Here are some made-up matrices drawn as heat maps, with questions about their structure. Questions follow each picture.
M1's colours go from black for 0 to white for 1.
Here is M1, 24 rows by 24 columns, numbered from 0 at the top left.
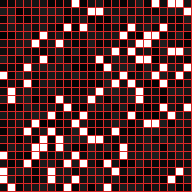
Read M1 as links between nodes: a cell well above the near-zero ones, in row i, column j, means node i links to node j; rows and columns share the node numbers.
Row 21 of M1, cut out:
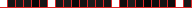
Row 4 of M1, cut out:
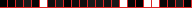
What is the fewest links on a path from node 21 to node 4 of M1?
3
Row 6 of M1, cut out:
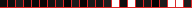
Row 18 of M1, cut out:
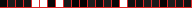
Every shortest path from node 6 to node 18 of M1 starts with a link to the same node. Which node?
node 22
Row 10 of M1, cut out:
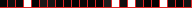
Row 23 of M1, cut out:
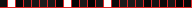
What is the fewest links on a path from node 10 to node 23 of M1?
3
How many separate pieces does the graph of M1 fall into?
2
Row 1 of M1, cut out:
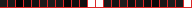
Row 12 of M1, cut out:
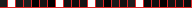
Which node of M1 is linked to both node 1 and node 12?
node 11
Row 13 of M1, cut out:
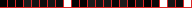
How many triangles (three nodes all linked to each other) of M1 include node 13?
2
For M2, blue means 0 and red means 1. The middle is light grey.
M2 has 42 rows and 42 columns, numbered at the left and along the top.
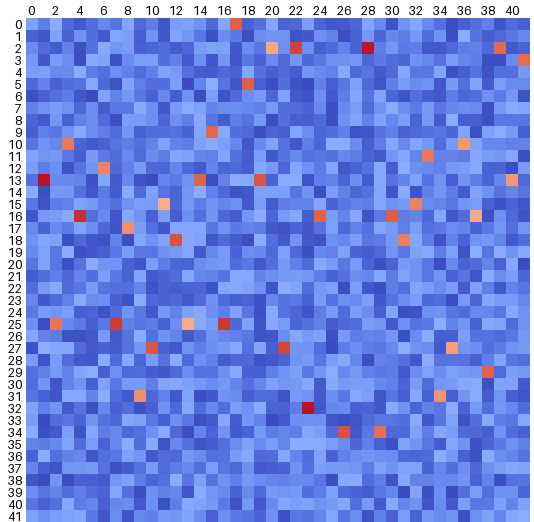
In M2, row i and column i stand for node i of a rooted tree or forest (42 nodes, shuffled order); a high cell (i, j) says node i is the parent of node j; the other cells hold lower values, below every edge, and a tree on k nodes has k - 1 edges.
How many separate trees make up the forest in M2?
4
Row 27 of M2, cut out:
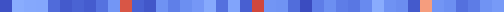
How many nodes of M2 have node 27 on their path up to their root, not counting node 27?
6
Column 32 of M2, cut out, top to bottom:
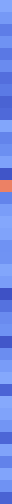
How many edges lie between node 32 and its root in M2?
5
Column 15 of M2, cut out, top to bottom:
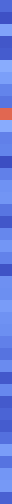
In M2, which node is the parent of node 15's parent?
31
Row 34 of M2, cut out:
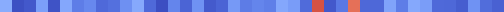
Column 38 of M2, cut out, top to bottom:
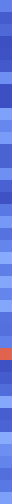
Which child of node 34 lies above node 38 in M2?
29
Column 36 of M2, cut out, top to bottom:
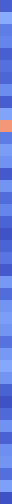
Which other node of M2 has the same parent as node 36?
3
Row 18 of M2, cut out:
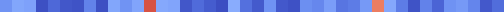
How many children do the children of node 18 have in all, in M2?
3
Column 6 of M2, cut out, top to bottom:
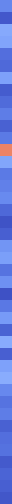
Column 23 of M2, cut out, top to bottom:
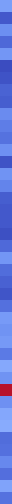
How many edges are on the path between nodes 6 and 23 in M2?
7
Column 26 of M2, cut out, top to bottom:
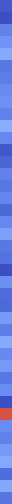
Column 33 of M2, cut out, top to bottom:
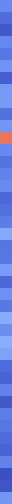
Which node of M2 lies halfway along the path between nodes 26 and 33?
9
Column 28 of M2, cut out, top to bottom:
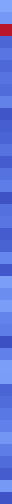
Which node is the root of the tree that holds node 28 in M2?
25
